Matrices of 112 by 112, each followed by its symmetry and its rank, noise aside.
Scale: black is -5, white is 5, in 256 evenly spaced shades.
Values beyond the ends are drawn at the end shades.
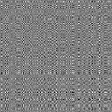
no symmetry, rank two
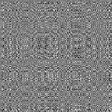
no symmetry, rank four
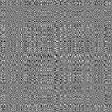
antisymmetric, rank four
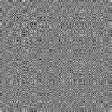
symmetric, rank four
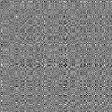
symmetric, rank three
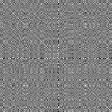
symmetric, rank three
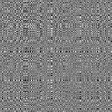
no symmetry, rank three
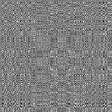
symmetric, rank three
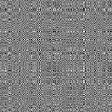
no symmetry, rank three
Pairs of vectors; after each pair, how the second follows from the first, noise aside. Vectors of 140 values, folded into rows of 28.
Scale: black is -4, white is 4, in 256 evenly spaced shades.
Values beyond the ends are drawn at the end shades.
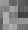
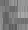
negated, shrunk.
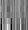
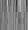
reversed, shrunk.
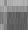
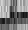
wrapped around, negated, scaled up.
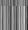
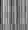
reversed.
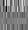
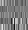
wrapped around.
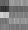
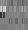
negated, partly zeroed.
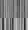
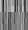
reversed.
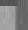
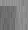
negated, shrunk.
